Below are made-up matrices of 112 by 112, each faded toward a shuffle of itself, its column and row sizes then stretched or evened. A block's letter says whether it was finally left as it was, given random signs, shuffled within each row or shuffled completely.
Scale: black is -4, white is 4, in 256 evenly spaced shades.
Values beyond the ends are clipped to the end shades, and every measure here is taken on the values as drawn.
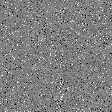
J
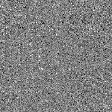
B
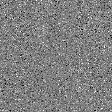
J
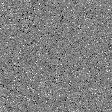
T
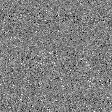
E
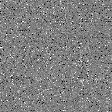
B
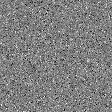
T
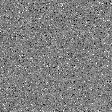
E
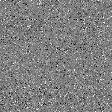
B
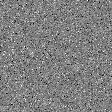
T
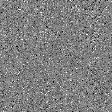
B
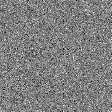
J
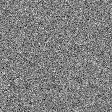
T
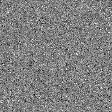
J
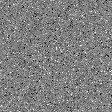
T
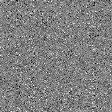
B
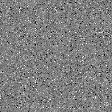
B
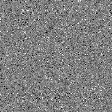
B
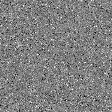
E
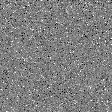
T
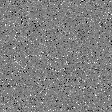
E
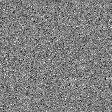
E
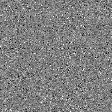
B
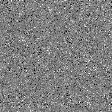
J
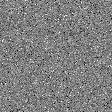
T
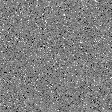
T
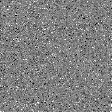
J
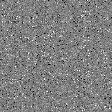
B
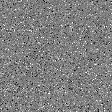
E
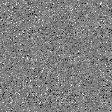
B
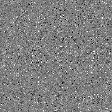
B
